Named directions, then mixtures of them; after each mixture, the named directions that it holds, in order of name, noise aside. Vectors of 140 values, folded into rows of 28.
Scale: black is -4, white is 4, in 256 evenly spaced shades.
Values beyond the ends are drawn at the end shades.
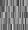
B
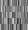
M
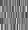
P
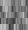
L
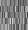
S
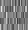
B, M, P.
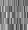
L, M, S.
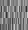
P, S.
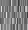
M, P, S.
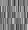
M, S.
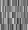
M.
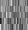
L, M, P.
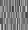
P.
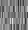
B, S.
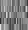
L, M, P.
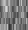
B, L.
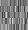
S.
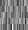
B.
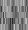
L, S.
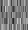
B, L, M.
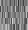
S.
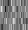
B, L, M.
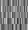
M.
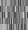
L, S.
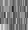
L, P, S.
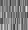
P, S.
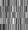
L, M, P.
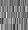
P, S.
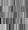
L.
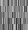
M, P.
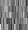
B, L, M.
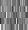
L, M, P.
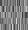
B, P.
